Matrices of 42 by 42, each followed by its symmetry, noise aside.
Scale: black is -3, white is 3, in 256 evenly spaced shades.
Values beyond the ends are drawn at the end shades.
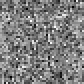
same after a half turn.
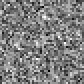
symmetric.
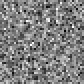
same after a half turn.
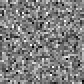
antisymmetric.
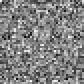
mirrored left to right.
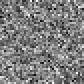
same after a half turn.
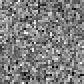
same after a half turn.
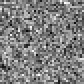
antisymmetric.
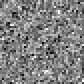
symmetric.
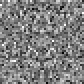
mirrored left to right.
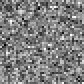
symmetric.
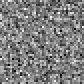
antisymmetric.
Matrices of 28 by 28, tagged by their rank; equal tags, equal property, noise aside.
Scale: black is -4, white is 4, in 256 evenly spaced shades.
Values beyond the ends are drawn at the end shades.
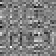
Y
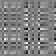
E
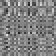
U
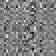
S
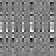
E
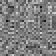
S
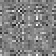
Y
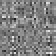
S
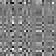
U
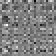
Y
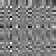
U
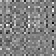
Y
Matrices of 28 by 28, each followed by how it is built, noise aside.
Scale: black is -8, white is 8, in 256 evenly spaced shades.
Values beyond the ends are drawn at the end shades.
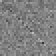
diagonal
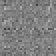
low rank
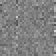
uneven columns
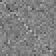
diagonal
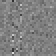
uneven columns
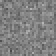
blocks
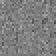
uneven columns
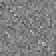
diagonal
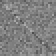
diagonal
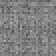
blocks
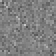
diagonal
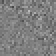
upper triangular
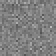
low rank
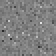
sparse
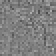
upper triangular
